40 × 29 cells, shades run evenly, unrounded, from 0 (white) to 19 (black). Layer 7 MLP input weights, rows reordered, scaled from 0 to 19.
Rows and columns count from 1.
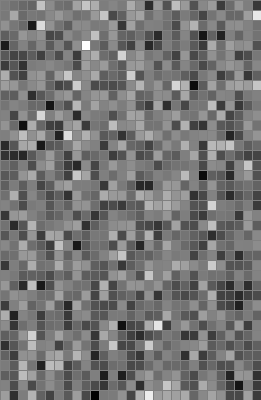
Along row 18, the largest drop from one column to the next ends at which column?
9
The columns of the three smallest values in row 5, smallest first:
10, 24, 26
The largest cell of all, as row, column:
40, 11
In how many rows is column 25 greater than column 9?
29
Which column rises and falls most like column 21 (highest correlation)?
16
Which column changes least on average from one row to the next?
15
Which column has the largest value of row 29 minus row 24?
13
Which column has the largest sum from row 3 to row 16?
23
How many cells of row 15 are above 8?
21
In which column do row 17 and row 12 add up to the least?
5
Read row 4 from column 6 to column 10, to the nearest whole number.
14 13 9 10 9
